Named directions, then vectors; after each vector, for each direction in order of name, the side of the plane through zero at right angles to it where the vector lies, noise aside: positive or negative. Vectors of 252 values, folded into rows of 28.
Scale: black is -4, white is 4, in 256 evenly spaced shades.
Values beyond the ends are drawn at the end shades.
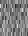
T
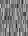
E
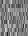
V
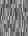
negative, positive, negative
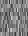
positive, negative, negative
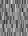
positive, negative, positive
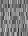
negative, positive, positive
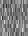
negative, positive, negative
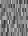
negative, negative, positive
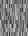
positive, negative, positive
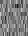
positive, positive, positive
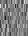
positive, positive, negative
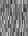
negative, positive, negative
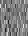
positive, positive, negative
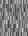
negative, positive, negative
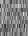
negative, negative, negative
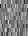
negative, negative, positive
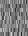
negative, positive, positive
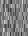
negative, positive, negative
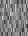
positive, negative, positive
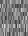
positive, positive, positive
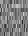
negative, negative, negative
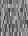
positive, negative, negative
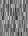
negative, positive, negative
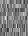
negative, negative, negative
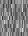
negative, positive, negative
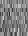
positive, negative, negative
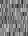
positive, positive, positive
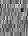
negative, negative, negative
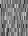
negative, negative, positive
